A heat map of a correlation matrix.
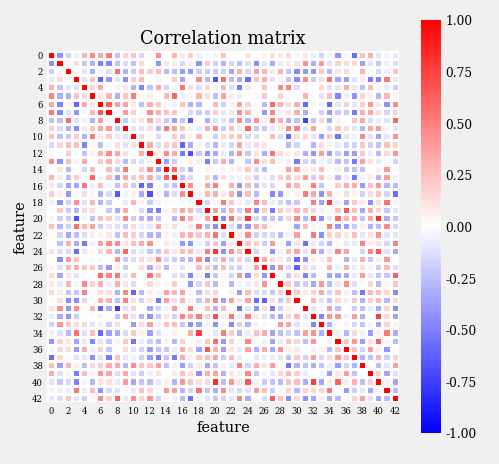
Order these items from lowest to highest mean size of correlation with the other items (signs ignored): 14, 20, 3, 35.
14, 35, 3, 20
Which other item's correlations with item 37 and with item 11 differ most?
16
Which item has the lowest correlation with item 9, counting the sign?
3
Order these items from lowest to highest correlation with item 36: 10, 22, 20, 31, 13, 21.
21, 13, 10, 31, 22, 20
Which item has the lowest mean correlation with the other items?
1
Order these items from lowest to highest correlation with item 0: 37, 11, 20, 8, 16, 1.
37, 1, 8, 11, 20, 16
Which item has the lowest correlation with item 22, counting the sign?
33
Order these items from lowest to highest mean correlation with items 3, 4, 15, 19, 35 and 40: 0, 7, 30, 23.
23, 7, 0, 30
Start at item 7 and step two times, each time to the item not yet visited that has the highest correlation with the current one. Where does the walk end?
27
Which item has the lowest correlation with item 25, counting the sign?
30
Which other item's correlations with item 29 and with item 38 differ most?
10
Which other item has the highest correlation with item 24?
20
